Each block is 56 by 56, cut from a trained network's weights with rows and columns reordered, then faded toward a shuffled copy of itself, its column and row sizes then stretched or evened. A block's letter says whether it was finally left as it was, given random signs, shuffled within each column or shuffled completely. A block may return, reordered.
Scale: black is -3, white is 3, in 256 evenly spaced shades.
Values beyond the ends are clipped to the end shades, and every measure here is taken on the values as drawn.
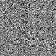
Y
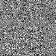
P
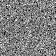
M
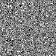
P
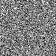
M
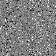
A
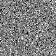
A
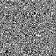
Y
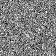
M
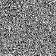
P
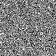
M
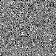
P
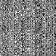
Y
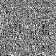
Y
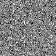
A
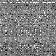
Y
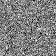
M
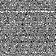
Y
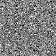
P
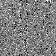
A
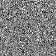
P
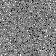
M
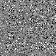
P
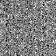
A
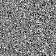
A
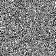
A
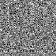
Y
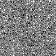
P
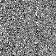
A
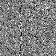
A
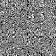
Y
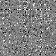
P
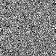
P
